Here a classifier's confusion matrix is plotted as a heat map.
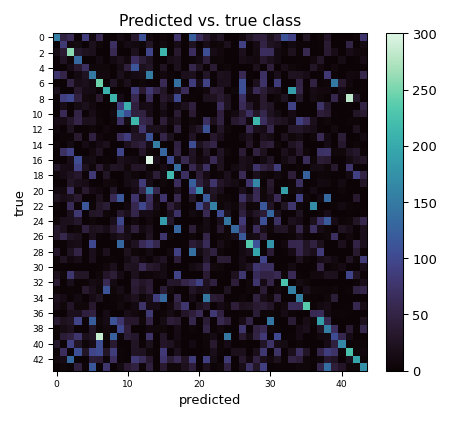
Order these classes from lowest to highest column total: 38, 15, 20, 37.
20, 37, 38, 15
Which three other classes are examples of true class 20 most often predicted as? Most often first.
32, 13, 19
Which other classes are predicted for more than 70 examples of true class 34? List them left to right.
14, 15, 21
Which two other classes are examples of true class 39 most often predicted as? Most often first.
6, 24
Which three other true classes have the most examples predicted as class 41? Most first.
8, 31, 17
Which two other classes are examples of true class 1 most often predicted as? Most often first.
26, 8
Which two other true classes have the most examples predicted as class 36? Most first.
22, 25
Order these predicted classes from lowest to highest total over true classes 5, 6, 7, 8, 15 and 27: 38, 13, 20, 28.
20, 38, 28, 13
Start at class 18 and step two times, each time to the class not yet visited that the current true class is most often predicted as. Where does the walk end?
13
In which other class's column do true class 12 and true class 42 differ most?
2
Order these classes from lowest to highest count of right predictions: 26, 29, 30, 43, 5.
30, 29, 26, 5, 43
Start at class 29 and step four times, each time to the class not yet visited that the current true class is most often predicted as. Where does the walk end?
10
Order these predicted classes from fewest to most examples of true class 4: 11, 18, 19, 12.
18, 12, 19, 11
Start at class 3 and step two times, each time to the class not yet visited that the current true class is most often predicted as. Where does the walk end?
28
